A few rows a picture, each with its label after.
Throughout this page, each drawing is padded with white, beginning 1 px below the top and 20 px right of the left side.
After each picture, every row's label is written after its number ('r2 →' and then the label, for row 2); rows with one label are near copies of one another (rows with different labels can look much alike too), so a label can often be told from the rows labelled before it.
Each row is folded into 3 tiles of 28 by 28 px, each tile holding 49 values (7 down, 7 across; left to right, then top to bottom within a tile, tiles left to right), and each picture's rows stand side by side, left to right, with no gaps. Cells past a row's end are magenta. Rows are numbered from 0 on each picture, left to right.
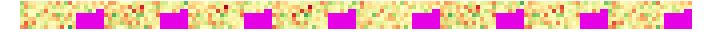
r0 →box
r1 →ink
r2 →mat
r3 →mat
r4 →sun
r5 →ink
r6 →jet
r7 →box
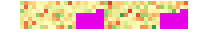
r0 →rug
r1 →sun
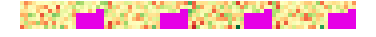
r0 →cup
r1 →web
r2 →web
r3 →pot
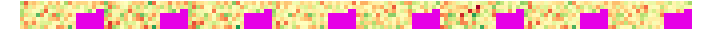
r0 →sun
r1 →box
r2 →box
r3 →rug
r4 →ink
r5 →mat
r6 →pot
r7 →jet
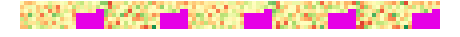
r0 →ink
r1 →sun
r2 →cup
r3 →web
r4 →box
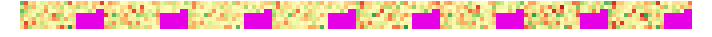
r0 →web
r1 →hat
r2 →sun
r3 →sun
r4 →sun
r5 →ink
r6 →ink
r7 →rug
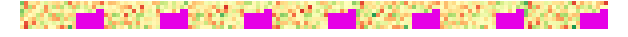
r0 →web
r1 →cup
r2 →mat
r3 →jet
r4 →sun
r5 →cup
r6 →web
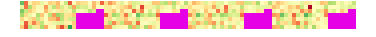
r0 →web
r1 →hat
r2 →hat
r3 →mat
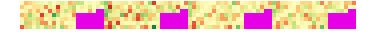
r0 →mat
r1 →pot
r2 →pot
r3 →web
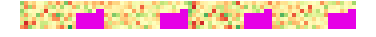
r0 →box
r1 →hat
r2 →rug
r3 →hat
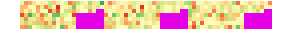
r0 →ink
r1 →hat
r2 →pot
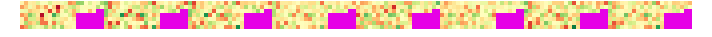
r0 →mat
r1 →rug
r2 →sun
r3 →rug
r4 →ink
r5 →hat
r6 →web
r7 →box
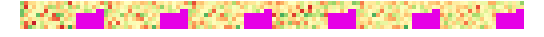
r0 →rug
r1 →rug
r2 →sun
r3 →hat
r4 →sun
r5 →ink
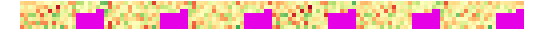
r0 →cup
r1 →web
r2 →web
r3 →jet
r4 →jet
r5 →sun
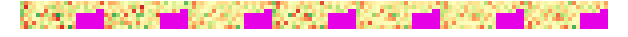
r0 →rug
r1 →jet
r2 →sun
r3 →rug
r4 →rug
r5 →pot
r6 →pot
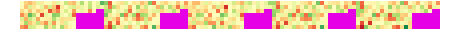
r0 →jet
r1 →pot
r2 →jet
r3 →pot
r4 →pot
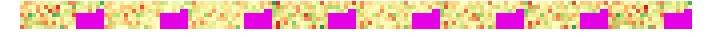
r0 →ink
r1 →mat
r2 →sun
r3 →web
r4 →rug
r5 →rug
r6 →web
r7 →ink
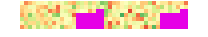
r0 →ink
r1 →rug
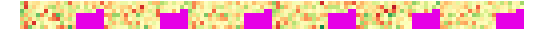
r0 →rug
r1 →mat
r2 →rug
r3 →web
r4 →mat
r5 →hat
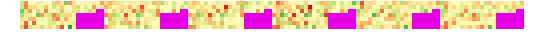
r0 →pot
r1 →mat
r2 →mat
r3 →jet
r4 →sun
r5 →pot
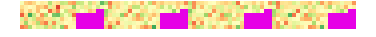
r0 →ink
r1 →sun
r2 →rug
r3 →sun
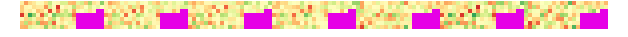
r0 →hat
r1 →jet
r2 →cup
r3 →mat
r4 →pot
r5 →hat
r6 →box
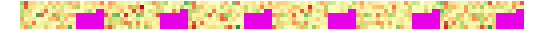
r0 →sun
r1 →jet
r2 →pot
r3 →mat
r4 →cup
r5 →web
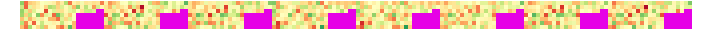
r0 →rug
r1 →jet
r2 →hat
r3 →box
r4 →box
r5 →jet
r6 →hat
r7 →jet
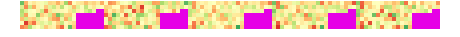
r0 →box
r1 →ink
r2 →web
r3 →web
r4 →rug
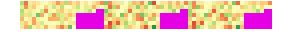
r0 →sun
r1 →box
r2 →box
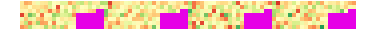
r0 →hat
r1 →sun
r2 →rug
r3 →sun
